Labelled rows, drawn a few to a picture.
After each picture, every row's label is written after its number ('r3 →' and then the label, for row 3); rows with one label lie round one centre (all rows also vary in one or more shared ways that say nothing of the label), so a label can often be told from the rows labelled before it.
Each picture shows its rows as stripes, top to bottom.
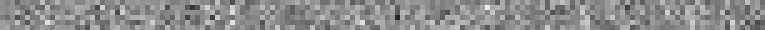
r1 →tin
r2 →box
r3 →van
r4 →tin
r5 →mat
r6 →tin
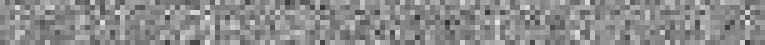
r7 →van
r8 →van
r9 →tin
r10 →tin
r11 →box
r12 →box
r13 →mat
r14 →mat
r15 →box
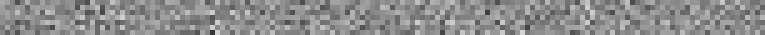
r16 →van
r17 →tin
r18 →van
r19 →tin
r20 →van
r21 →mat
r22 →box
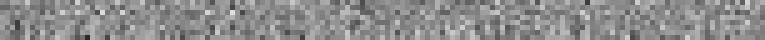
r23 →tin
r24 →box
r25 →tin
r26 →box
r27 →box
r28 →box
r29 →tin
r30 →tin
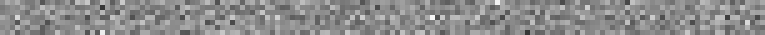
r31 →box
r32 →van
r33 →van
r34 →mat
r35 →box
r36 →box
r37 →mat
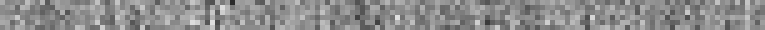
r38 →tin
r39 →box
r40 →box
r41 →mat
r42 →mat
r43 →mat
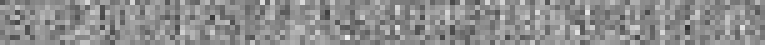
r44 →box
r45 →tin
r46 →box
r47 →tin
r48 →box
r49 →mat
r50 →mat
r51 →tin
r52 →mat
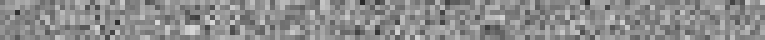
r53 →van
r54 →mat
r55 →mat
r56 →tin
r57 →van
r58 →van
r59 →mat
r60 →mat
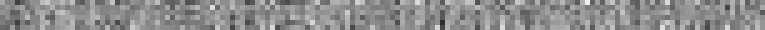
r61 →van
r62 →mat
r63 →tin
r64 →tin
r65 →van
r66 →van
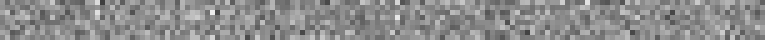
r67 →box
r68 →van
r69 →box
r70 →box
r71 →box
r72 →van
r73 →van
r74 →mat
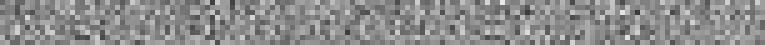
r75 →van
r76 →mat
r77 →van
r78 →box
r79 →tin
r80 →mat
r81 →box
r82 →van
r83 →box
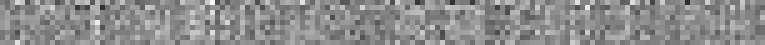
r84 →mat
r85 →box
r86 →van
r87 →van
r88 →box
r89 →mat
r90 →box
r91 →tin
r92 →mat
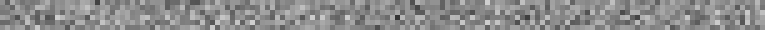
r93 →mat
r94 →tin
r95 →mat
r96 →tin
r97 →box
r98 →van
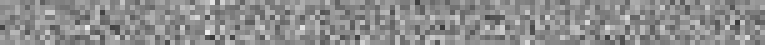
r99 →box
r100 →van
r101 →tin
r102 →mat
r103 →tin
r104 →box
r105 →van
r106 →mat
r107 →box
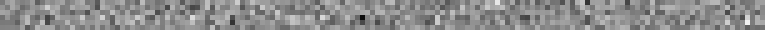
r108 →mat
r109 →van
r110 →box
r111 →tin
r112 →tin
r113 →van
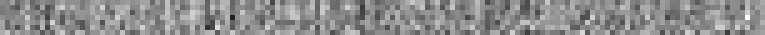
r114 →van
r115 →tin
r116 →mat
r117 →tin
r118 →van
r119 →van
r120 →tin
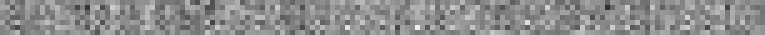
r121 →box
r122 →tin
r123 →mat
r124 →box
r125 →tin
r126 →mat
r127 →van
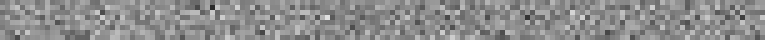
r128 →mat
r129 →van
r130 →tin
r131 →van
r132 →tin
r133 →mat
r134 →tin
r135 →box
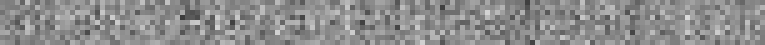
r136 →tin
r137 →van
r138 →mat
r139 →tin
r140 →tin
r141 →tin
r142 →box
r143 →mat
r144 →box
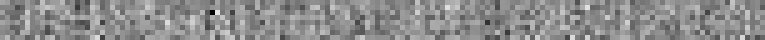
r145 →tin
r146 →tin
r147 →tin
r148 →tin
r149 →van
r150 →tin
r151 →box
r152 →box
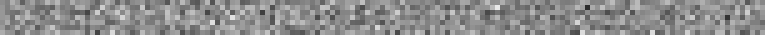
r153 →van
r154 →mat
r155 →box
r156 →tin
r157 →mat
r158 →box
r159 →van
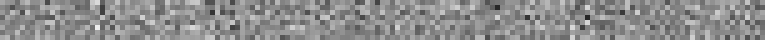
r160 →tin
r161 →tin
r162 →van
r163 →mat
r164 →box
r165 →box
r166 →tin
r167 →van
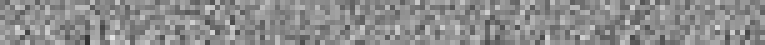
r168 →mat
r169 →mat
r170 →mat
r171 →van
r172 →van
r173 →mat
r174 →mat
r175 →van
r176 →tin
